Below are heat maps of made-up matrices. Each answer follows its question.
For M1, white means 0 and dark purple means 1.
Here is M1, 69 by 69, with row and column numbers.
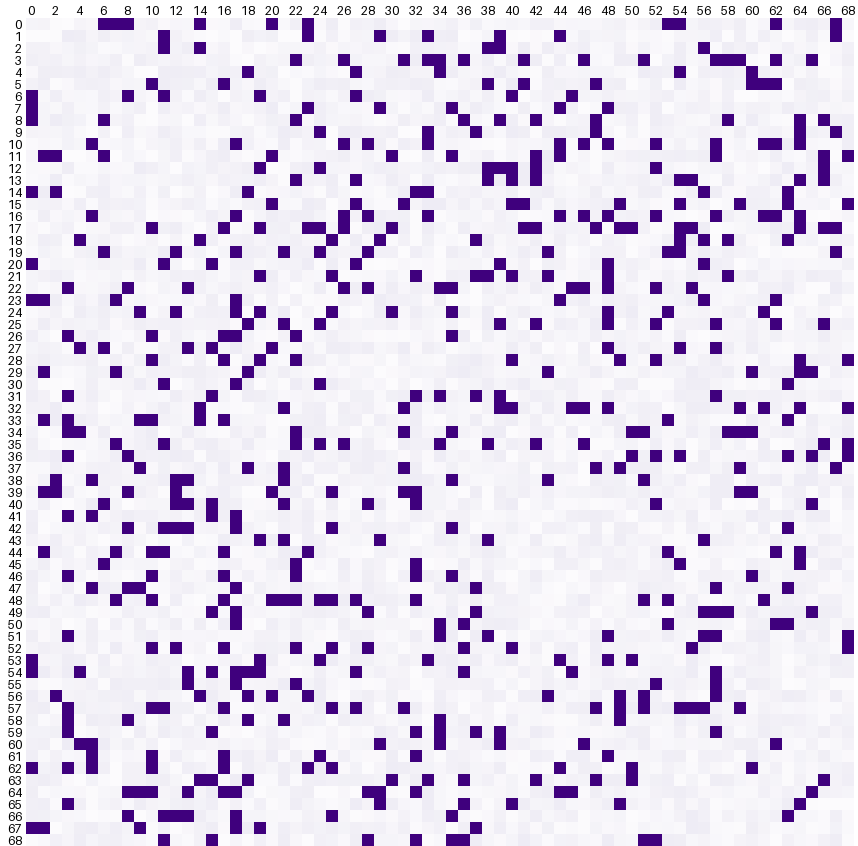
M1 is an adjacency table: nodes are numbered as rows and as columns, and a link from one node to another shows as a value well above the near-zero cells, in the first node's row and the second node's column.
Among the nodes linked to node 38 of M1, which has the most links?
node 35
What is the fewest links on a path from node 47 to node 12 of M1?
3
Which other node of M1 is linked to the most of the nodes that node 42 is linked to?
node 66
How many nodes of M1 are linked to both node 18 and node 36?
2
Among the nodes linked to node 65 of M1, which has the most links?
node 3
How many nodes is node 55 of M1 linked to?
5
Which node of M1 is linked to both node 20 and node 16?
node 48
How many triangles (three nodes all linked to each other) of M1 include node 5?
5
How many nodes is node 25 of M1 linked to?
10
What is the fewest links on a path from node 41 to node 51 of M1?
2
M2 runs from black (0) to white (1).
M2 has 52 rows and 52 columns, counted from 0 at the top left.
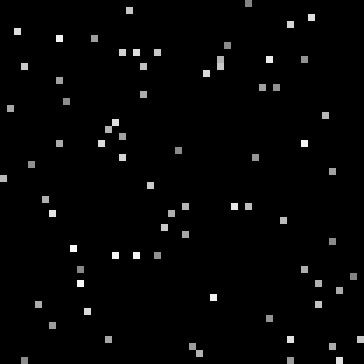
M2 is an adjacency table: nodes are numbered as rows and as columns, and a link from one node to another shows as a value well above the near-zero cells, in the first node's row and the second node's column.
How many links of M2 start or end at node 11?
3
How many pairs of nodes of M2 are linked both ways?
3
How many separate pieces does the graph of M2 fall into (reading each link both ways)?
4
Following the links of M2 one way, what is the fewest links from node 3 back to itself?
4
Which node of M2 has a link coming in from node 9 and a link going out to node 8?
node 20
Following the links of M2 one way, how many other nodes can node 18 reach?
2
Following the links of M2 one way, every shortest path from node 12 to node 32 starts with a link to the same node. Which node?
node 39
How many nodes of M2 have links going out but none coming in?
3
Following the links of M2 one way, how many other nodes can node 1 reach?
2
